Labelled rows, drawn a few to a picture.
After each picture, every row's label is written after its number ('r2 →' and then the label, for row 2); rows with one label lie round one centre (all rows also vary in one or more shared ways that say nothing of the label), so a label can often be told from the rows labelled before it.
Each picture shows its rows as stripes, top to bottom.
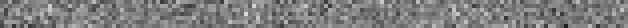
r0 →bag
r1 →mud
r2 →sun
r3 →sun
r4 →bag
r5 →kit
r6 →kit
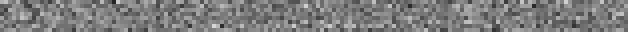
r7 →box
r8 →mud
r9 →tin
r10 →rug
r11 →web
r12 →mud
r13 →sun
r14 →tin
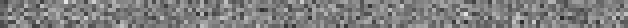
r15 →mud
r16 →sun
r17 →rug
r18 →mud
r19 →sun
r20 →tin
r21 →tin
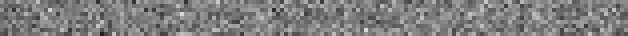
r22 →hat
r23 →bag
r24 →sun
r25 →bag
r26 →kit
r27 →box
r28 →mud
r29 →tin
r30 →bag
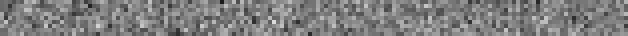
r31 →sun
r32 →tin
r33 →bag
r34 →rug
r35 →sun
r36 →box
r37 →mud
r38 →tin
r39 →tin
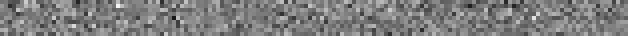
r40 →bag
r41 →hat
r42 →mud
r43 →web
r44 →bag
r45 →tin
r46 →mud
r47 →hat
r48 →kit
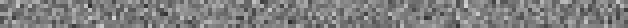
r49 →mud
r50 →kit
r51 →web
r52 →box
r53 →kit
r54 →kit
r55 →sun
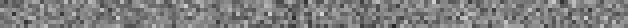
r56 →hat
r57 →bag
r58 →box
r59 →bag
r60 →bag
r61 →sun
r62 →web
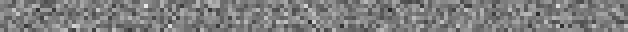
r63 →tin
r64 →web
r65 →kit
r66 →hat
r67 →tin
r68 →sun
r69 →box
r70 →rug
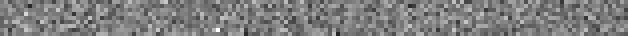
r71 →kit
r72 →sun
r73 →web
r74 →sun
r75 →mud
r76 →kit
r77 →mud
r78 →rug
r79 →web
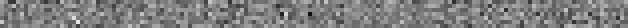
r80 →mud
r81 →box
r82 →bag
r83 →web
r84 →kit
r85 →sun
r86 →tin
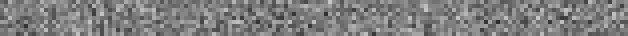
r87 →sun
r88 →mud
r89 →box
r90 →kit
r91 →kit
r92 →web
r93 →kit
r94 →web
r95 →kit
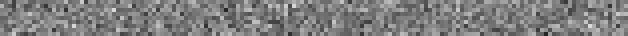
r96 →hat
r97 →sun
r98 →kit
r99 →rug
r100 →hat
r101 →rug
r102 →hat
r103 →hat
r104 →rug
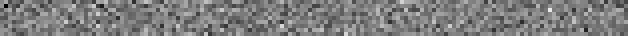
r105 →web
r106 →bag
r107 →mud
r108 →web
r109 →tin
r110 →box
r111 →rug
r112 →mud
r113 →web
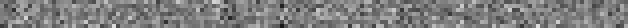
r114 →kit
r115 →web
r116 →kit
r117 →bag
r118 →rug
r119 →hat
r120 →kit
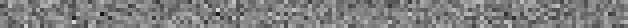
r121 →sun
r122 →tin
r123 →mud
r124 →bag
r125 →sun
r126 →mud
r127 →mud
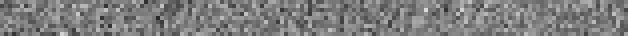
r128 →sun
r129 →tin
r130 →web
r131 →sun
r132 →mud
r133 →box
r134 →kit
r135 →sun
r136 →tin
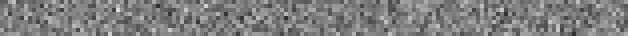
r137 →box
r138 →web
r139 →bag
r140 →kit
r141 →sun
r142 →mud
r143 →web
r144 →hat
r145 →hat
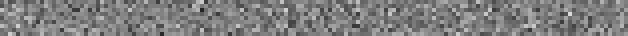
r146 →mud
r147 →tin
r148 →hat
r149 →hat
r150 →rug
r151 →kit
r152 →rug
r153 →mud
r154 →box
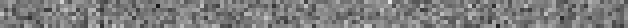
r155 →hat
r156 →mud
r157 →bag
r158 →sun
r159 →web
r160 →bag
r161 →kit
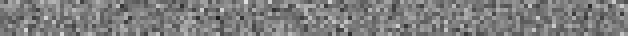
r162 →sun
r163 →rug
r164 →mud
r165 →mud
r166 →kit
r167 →bag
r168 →tin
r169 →sun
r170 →rug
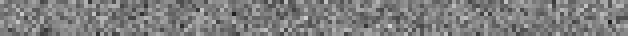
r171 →sun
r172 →rug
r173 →mud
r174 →bag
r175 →web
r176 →sun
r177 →rug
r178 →bag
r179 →hat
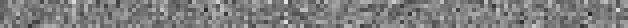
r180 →kit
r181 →tin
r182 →mud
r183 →kit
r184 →kit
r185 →kit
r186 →sun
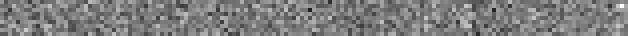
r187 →web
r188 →rug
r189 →sun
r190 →bag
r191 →tin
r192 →tin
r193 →rug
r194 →hat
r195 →rug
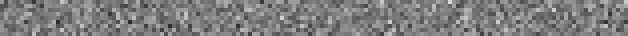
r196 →tin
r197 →rug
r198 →kit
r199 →bag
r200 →bag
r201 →hat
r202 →sun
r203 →sun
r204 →mud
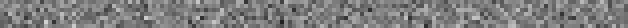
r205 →web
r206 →rug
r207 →bag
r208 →tin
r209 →web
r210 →kit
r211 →kit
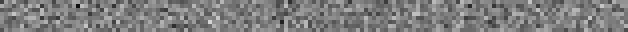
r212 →kit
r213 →hat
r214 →bag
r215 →box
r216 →hat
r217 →web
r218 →tin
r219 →kit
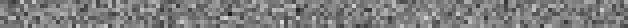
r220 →bag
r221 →hat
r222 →box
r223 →box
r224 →tin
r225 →bag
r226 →sun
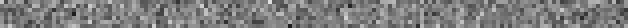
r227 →sun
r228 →box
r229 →kit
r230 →sun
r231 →box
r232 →web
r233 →box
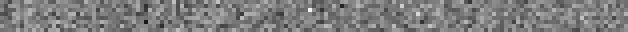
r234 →kit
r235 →sun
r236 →hat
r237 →kit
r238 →mud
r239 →rug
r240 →box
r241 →sun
